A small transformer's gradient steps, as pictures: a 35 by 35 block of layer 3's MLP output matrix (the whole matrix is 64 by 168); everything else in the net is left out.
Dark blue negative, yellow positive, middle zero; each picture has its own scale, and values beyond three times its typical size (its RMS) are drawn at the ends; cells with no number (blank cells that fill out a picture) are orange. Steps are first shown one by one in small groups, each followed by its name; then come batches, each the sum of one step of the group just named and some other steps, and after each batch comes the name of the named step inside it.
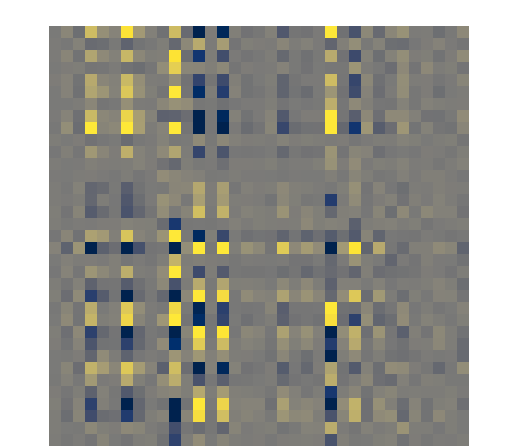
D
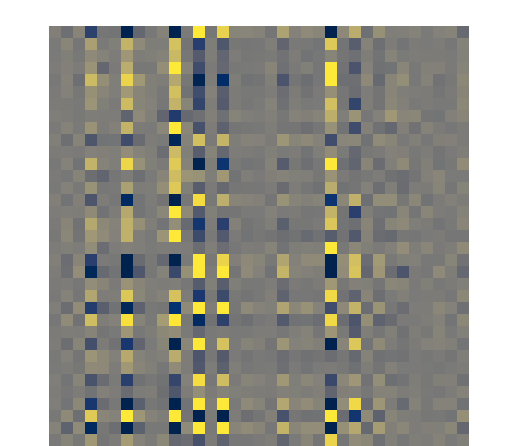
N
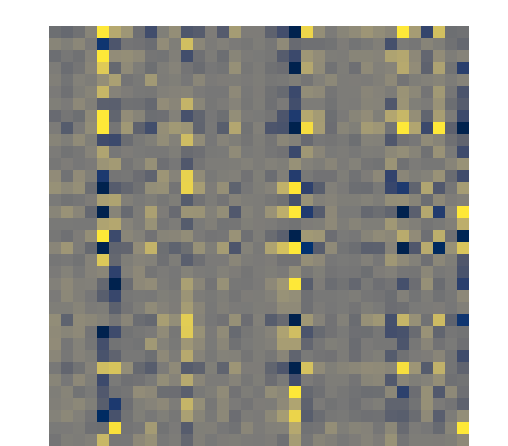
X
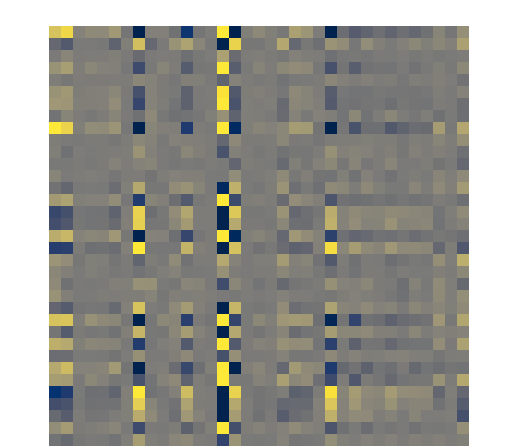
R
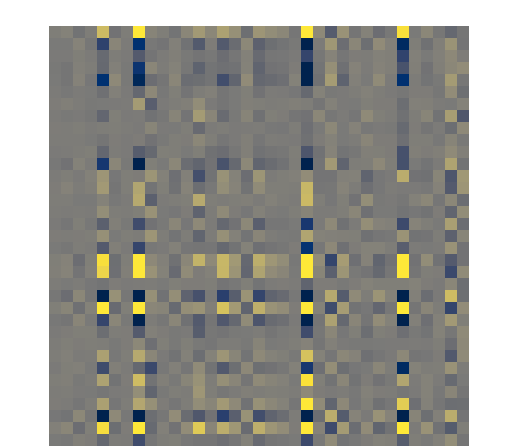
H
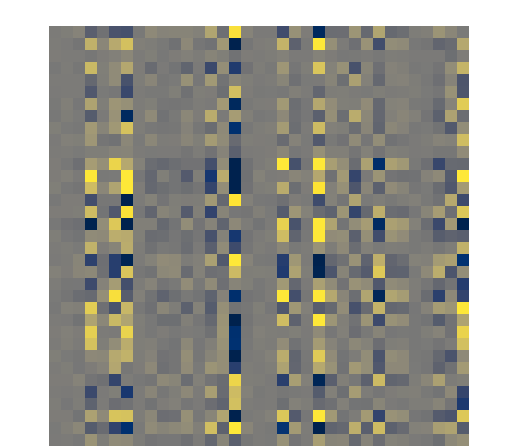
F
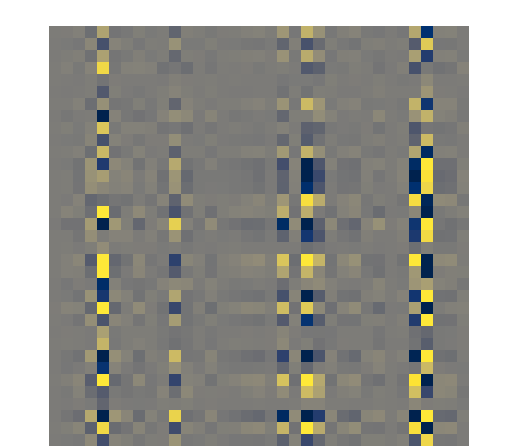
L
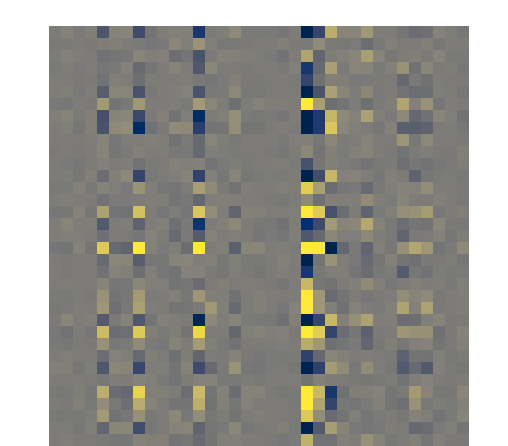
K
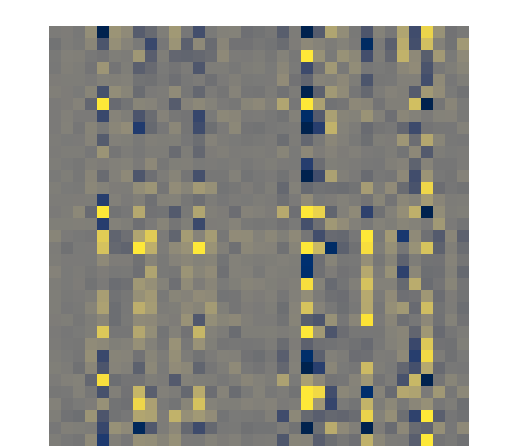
K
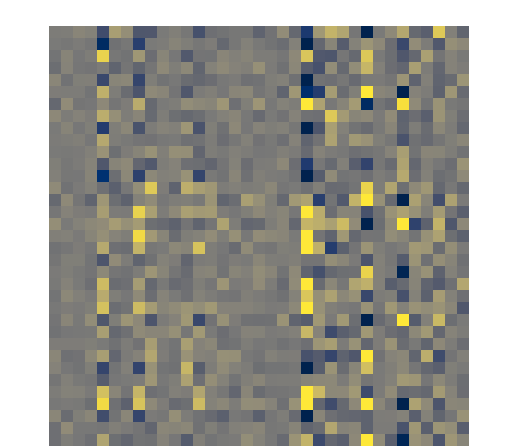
K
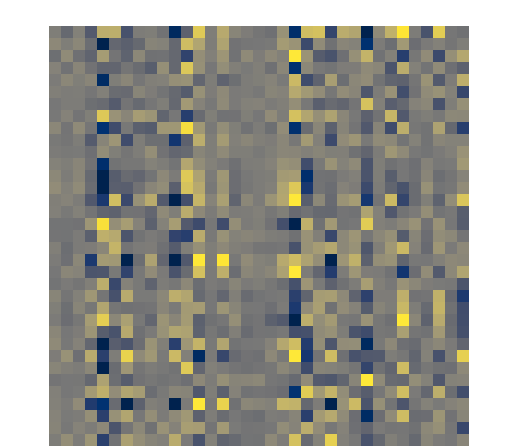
N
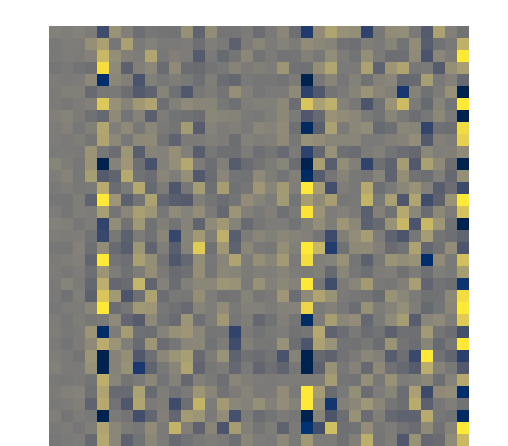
K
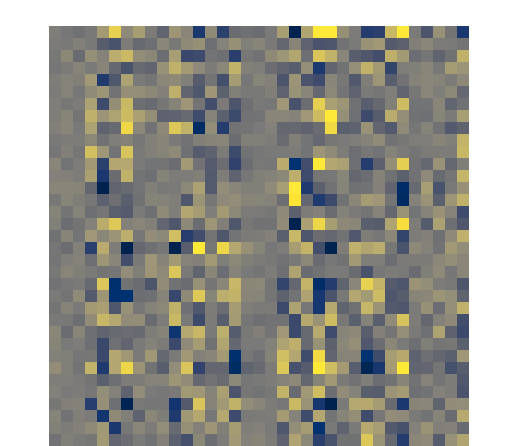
D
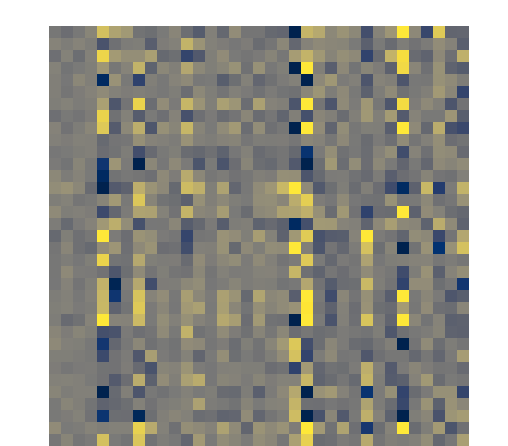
X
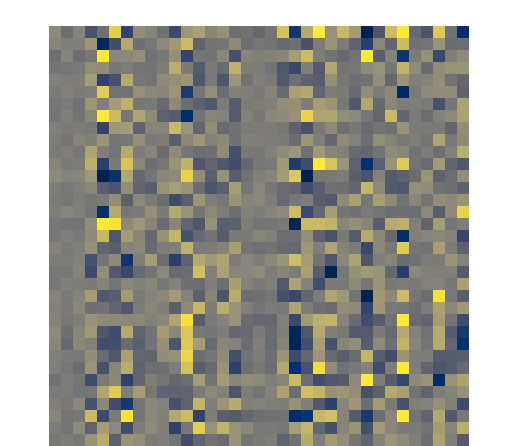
N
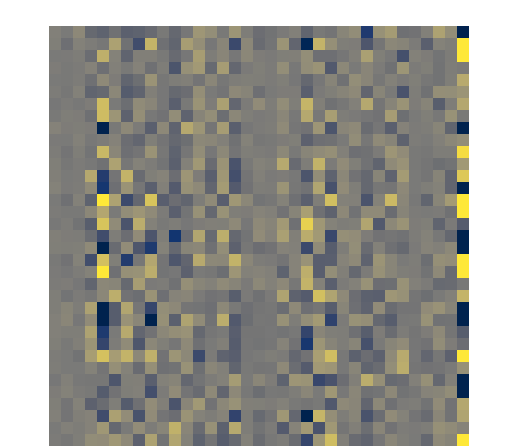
F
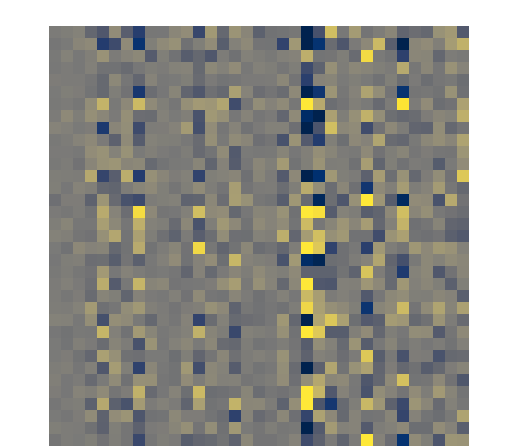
K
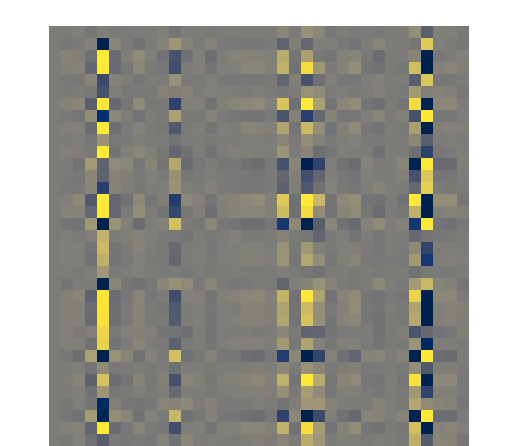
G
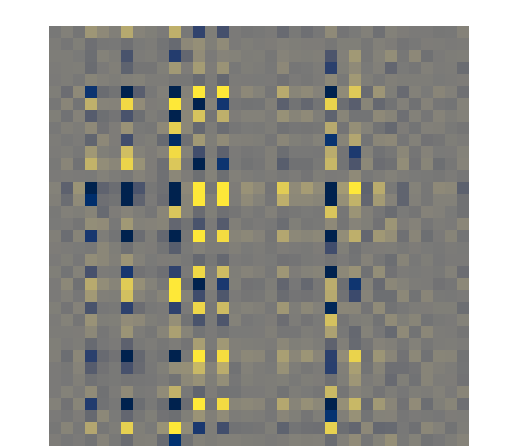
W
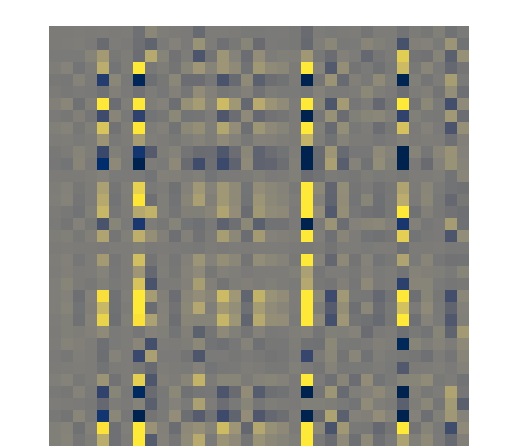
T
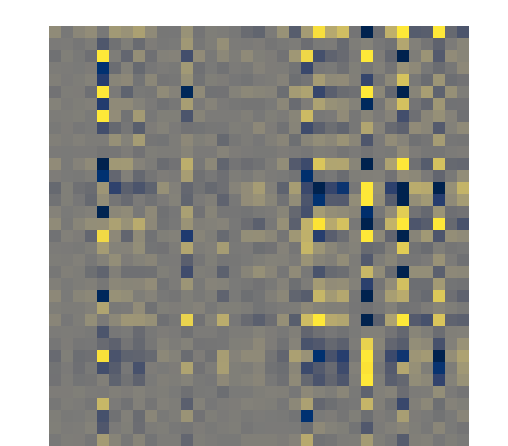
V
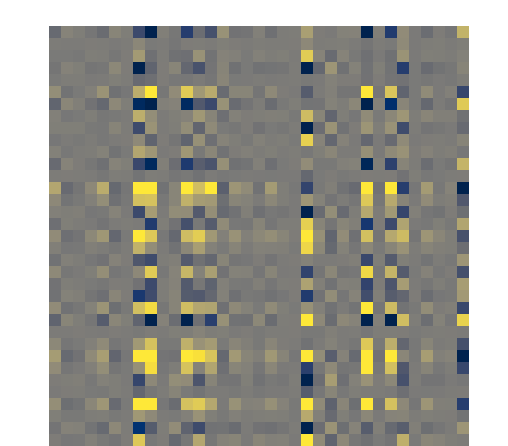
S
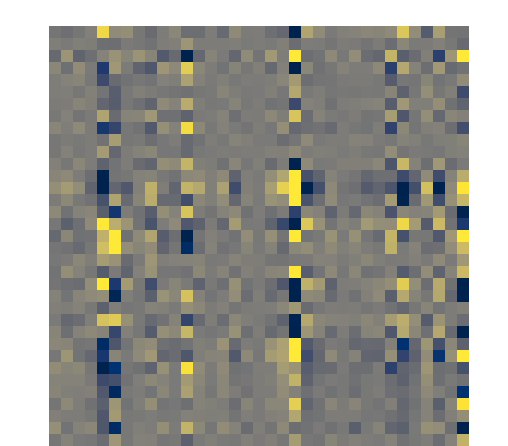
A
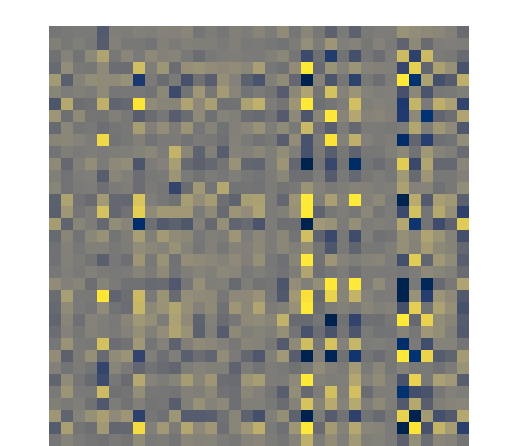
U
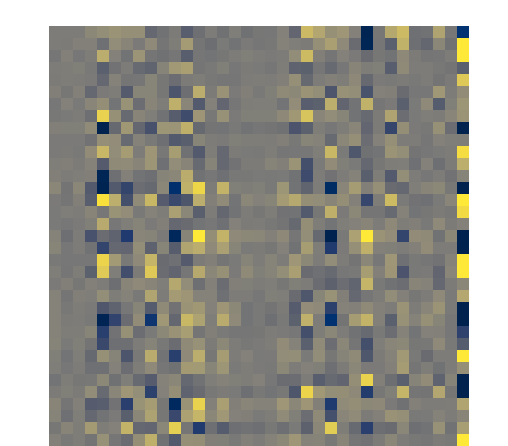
W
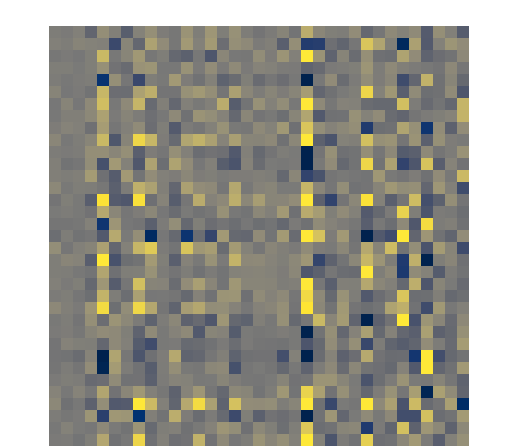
T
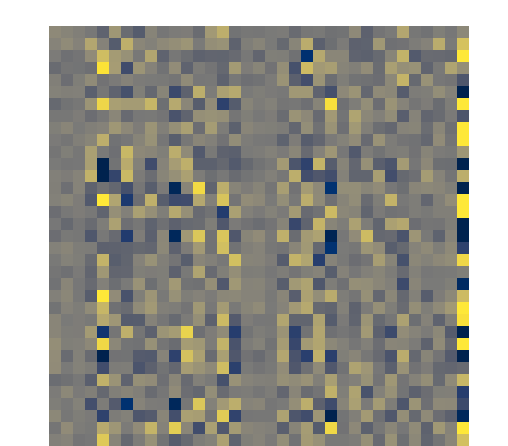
W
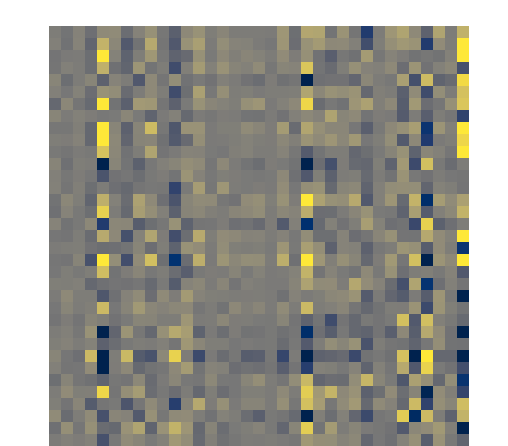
U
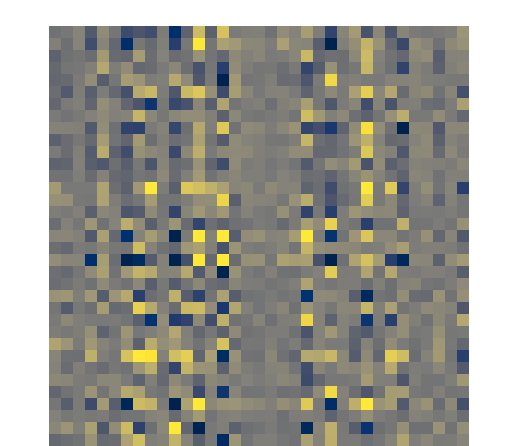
S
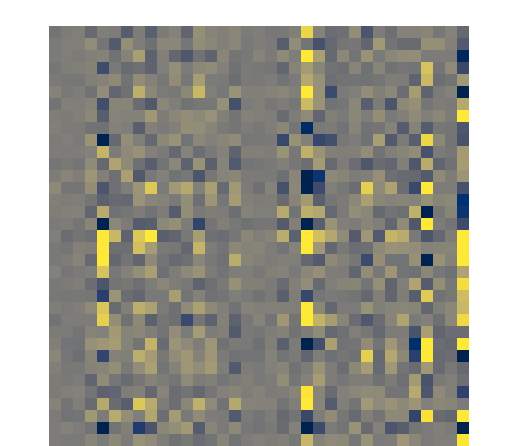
S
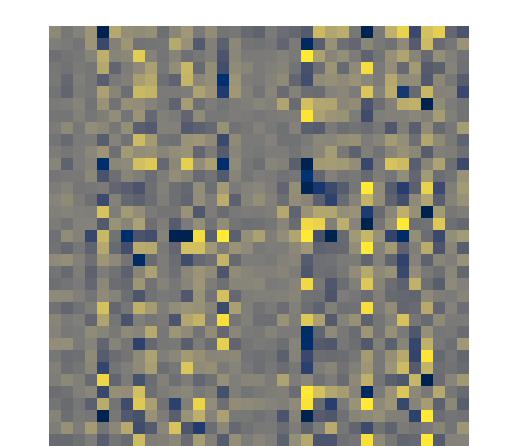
V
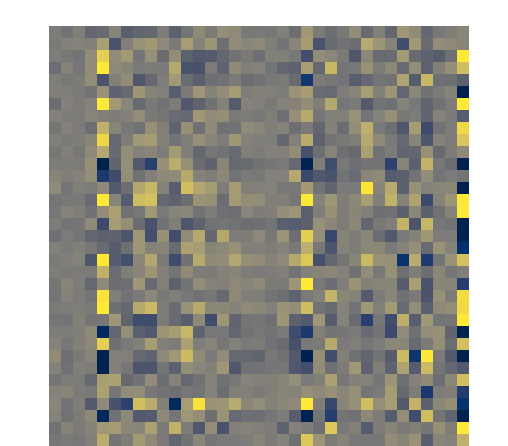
S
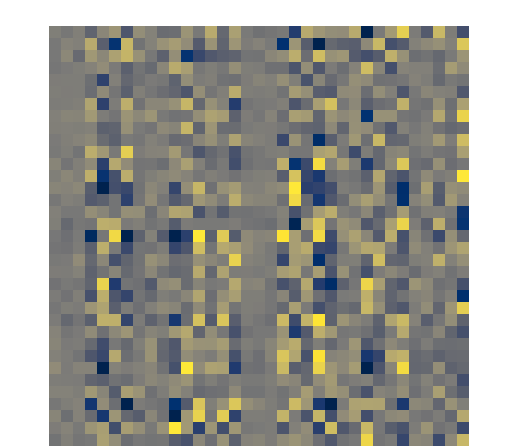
A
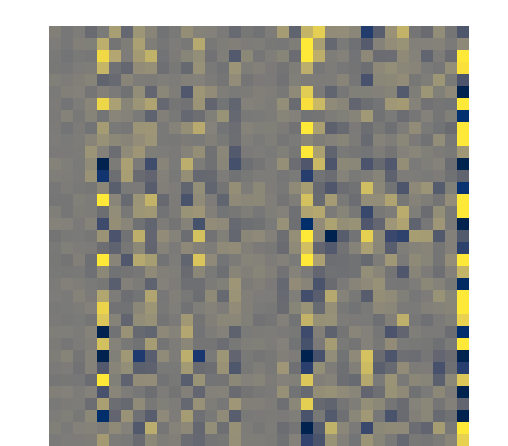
V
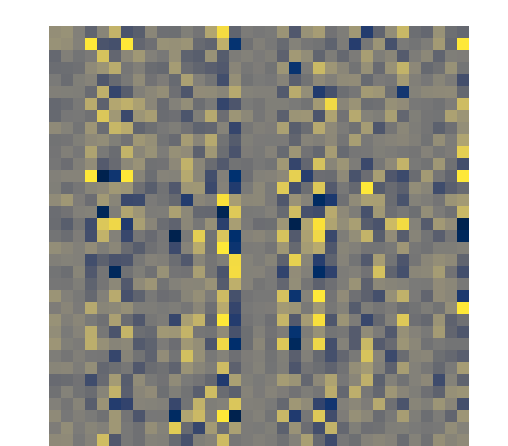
V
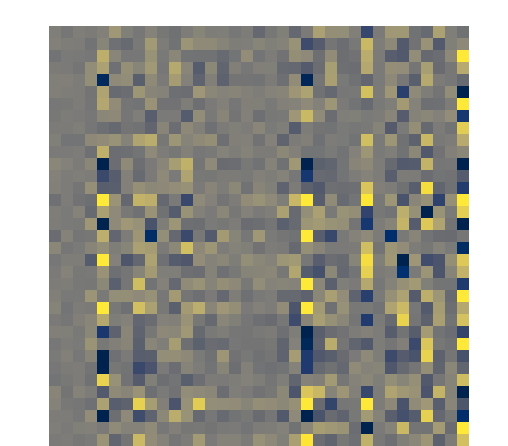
V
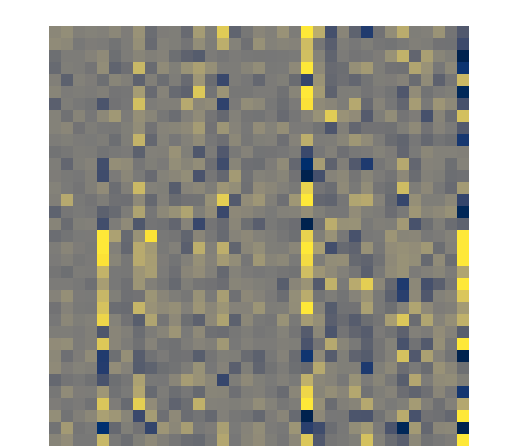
U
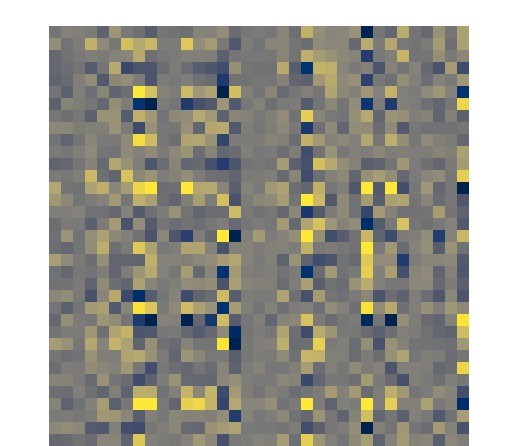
S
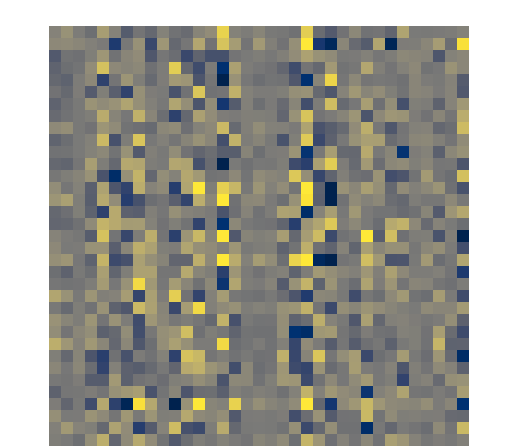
W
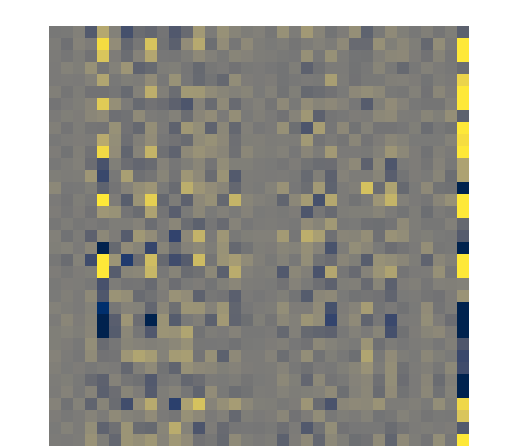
S
